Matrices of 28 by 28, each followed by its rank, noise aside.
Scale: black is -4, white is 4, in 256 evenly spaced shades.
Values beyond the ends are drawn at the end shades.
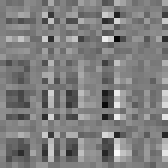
one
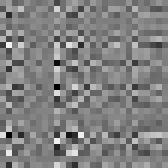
two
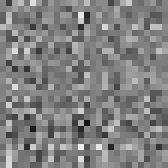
four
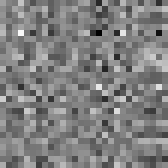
three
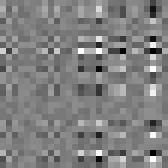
one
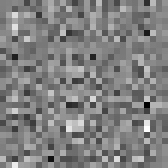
four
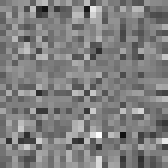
three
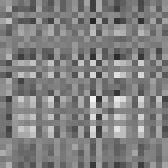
one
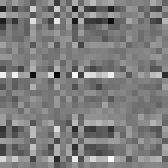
one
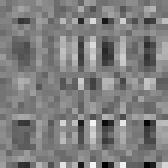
one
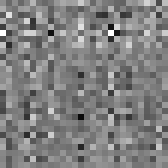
four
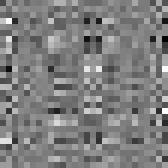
two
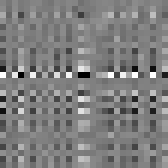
one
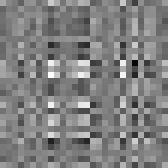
one
